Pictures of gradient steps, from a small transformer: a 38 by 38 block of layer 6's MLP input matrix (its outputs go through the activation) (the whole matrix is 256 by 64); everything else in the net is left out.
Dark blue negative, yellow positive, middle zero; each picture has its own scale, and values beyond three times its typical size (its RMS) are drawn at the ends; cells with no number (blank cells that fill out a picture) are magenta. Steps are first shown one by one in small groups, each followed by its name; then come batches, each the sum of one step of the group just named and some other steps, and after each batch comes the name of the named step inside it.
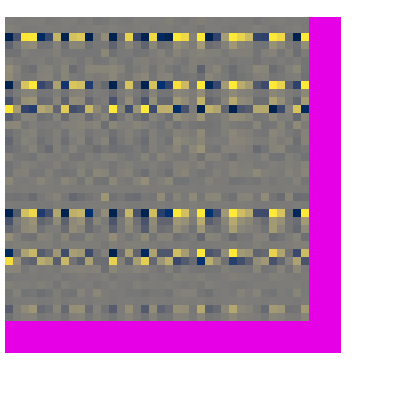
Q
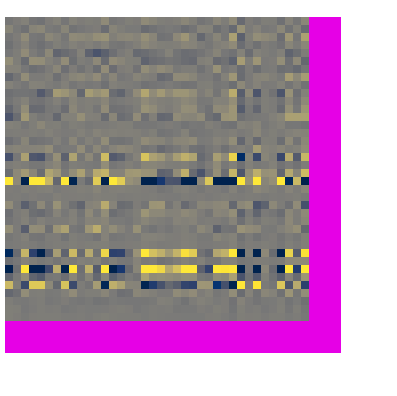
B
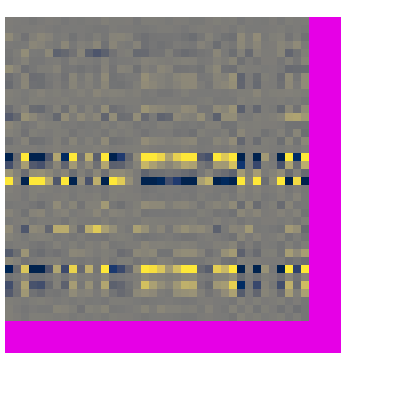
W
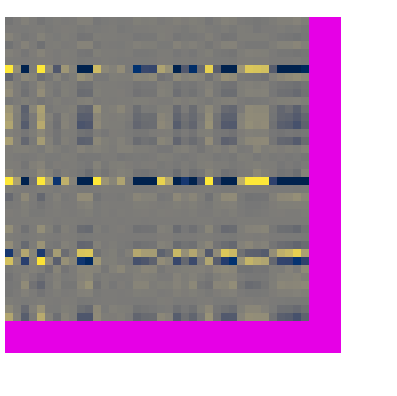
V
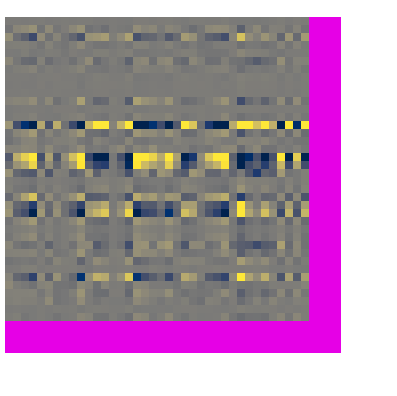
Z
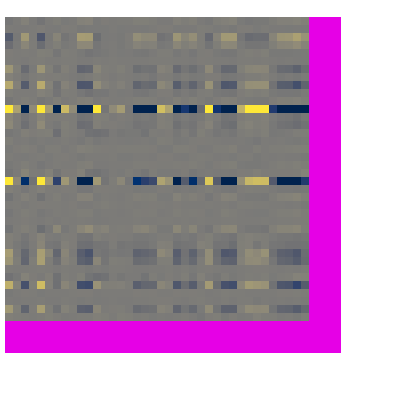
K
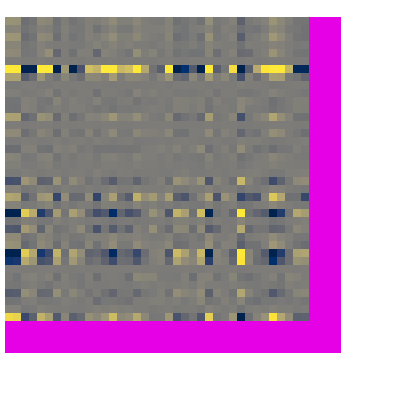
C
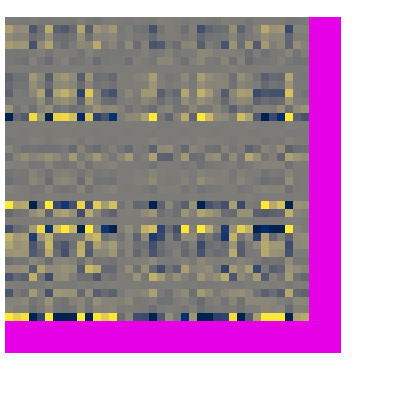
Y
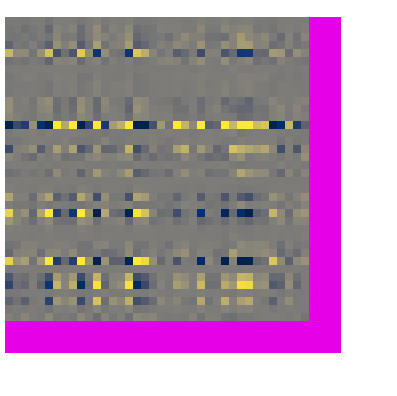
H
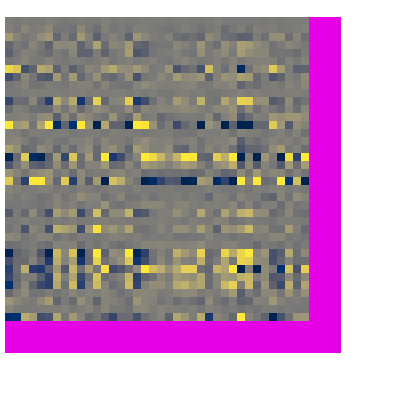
W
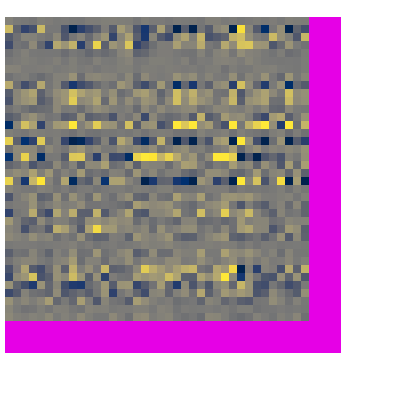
W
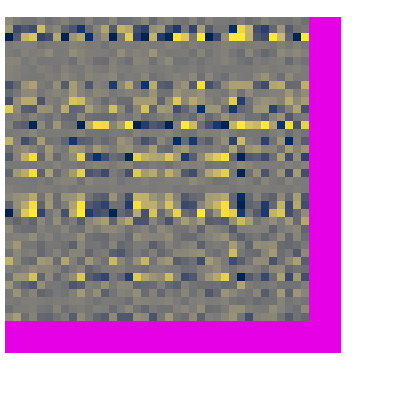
Q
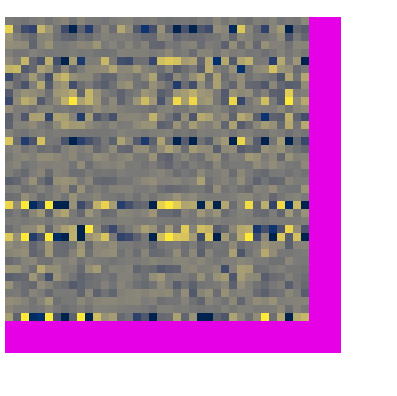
Y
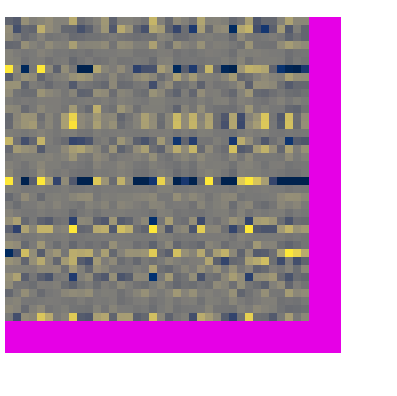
V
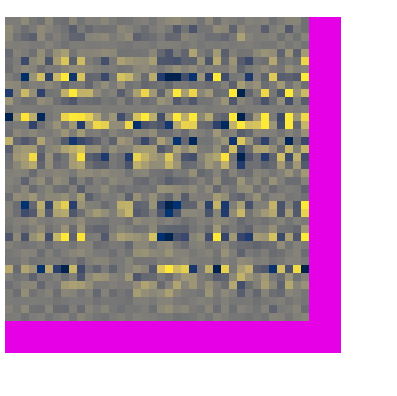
Z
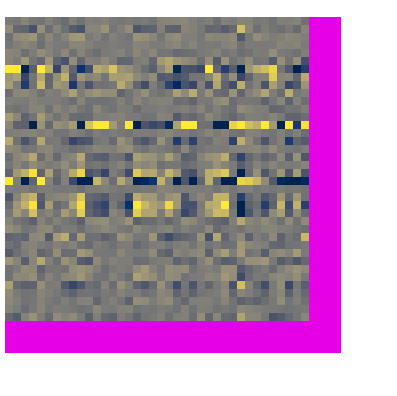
V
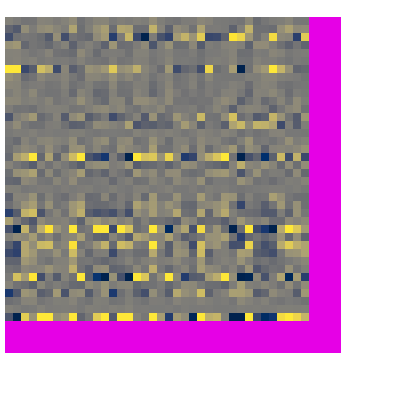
C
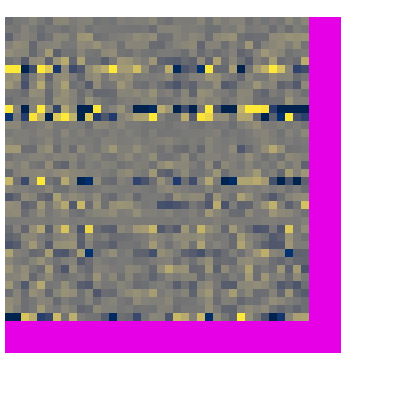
K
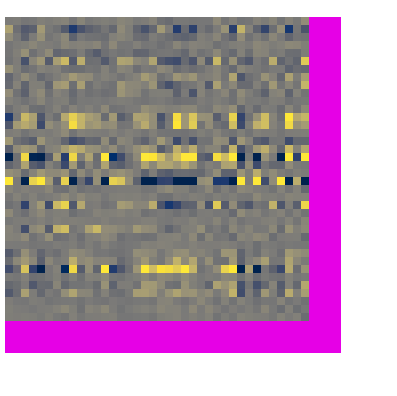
W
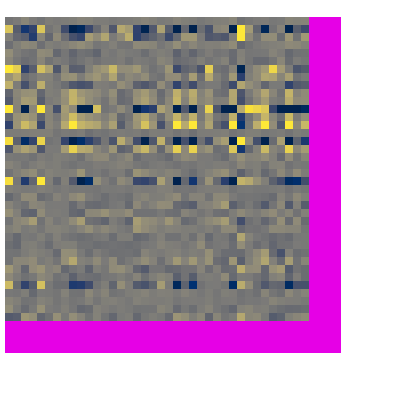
K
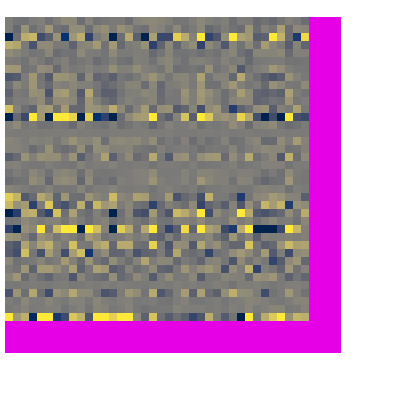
Y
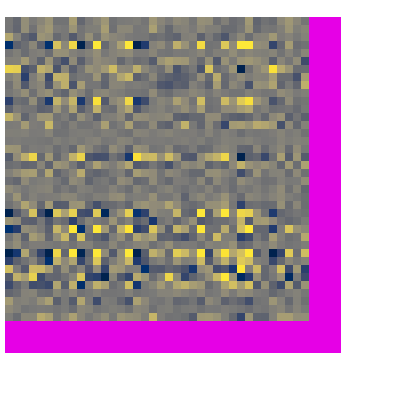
C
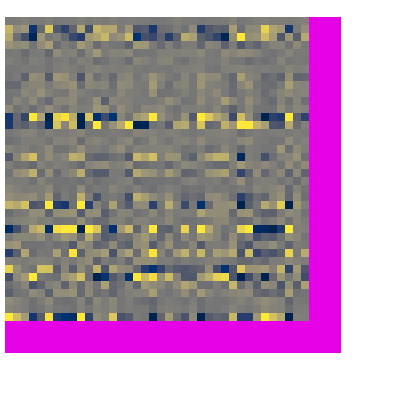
Y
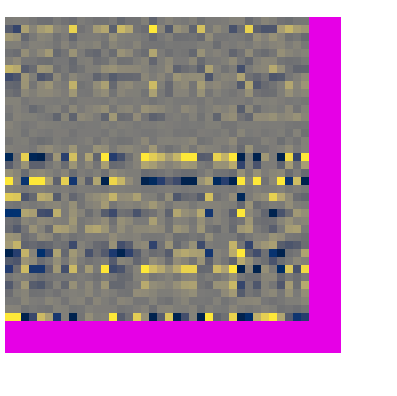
W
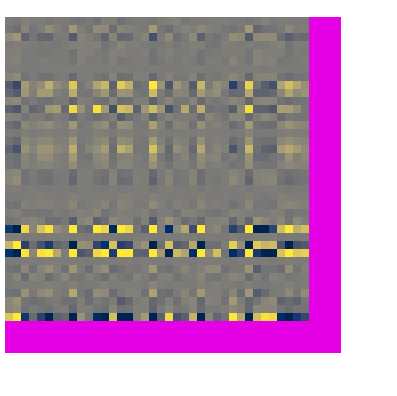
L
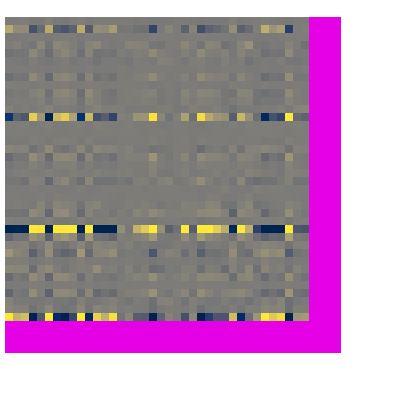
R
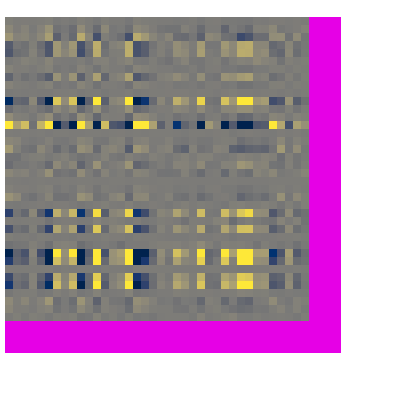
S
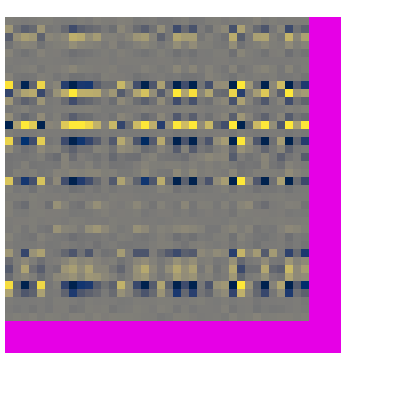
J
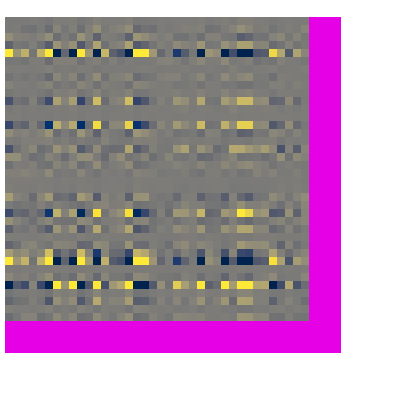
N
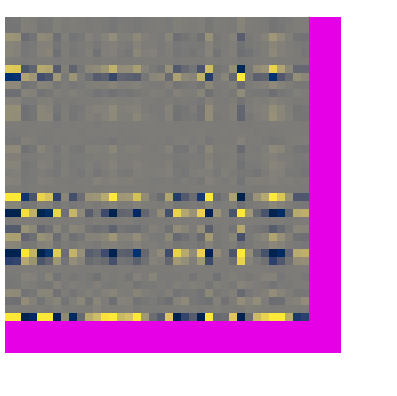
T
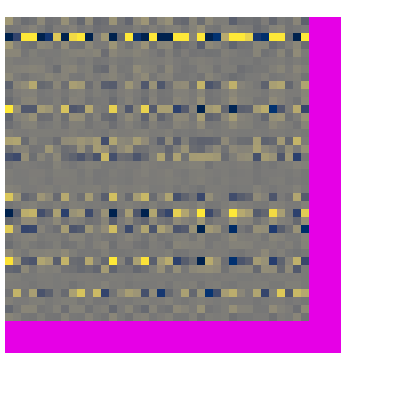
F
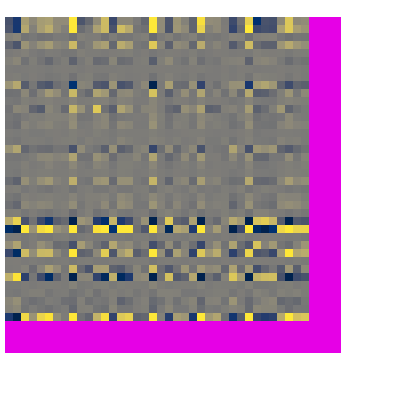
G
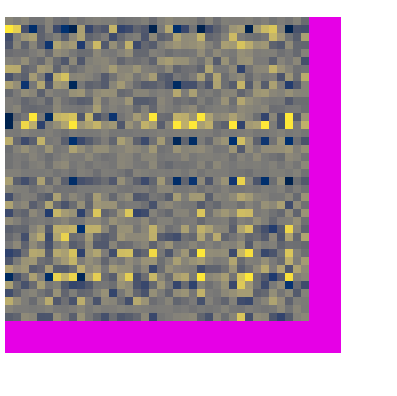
J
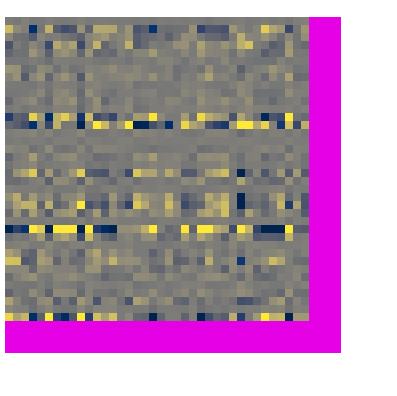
R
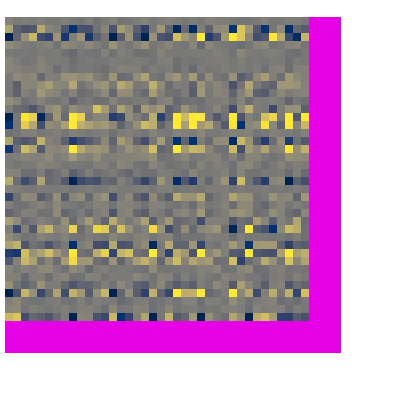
L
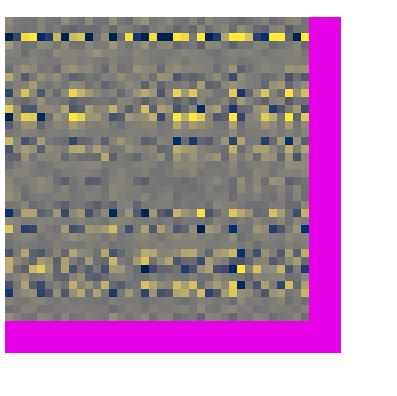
F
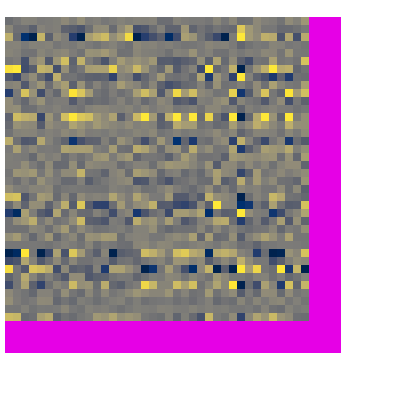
T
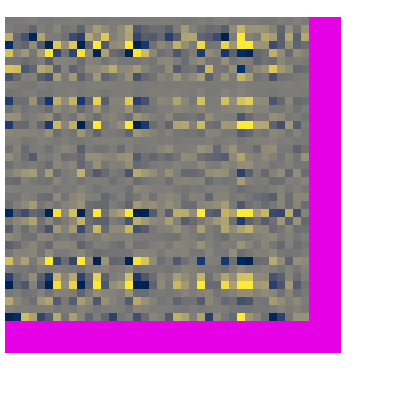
N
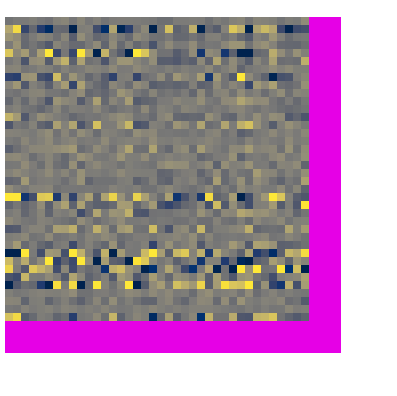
N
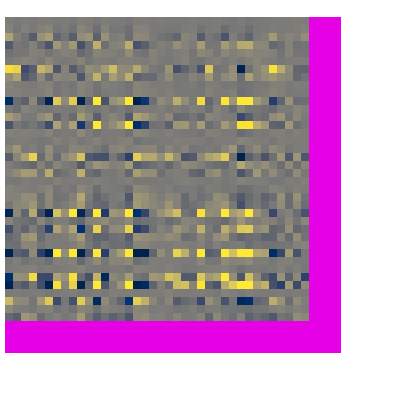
S
